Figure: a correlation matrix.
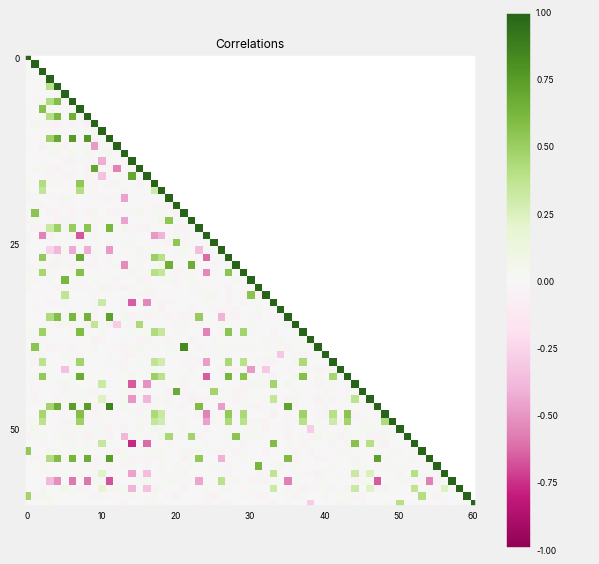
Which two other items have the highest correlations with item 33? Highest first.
52, 44
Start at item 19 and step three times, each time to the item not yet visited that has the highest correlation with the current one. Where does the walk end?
51
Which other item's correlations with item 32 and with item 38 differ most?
30
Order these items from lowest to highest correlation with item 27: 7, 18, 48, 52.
52, 18, 48, 7
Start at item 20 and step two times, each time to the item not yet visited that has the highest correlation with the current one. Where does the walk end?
25
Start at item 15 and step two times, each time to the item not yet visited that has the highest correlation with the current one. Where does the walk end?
36
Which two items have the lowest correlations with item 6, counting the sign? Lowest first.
57, 26
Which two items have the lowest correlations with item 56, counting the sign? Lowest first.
14, 16
